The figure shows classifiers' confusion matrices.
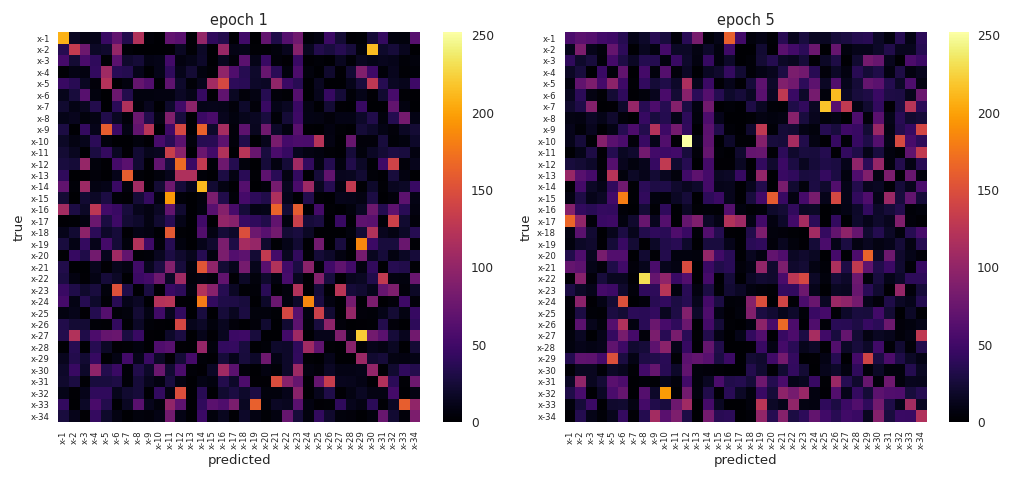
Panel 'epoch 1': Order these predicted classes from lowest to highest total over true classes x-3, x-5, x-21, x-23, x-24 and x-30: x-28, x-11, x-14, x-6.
x-28, x-6, x-11, x-14
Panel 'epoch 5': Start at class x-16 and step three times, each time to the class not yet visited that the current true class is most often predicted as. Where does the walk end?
x-5
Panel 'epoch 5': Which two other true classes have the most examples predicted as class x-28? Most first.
x-21, x-12
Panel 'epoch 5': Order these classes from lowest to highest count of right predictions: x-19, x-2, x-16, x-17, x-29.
x-19, x-16, x-2, x-17, x-29
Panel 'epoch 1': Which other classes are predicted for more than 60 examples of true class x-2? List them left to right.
x-3, x-6, x-16, x-23, x-30
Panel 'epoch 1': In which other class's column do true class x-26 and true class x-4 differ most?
x-12
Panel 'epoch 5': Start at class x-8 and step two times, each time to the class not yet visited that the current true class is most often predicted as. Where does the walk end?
x-23
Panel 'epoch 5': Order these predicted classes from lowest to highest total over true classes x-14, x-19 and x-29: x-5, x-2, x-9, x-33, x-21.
x-33, x-9, x-2, x-21, x-5
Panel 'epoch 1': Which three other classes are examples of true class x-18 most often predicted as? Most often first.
x-11, x-30, x-3
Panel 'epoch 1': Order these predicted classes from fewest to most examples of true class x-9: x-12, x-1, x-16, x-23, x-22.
x-22, x-1, x-23, x-16, x-12
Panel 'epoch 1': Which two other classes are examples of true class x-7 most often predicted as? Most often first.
x-13, x-32
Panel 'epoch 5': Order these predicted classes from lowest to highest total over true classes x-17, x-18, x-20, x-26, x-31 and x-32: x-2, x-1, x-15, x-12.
x-15, x-1, x-12, x-2
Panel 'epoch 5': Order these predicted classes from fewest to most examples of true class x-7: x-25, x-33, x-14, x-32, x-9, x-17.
x-17, x-32, x-9, x-14, x-33, x-25
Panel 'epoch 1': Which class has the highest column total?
x-23
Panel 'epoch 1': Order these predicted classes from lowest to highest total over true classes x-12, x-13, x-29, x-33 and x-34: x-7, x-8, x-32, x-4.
x-8, x-4, x-32, x-7
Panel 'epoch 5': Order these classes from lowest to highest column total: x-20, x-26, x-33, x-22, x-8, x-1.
x-20, x-1, x-33, x-8, x-22, x-26
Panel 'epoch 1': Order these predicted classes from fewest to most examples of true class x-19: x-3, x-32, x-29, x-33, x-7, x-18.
x-7, x-32, x-3, x-33, x-18, x-29
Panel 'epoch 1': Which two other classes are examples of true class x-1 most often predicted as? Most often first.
x-8, x-14
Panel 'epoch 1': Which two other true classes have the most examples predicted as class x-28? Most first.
x-14, x-25
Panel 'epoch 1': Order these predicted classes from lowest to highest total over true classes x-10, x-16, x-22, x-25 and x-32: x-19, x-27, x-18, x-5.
x-27, x-19, x-18, x-5
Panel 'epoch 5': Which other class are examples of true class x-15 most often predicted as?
x-6
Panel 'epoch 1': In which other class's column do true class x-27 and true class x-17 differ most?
x-29
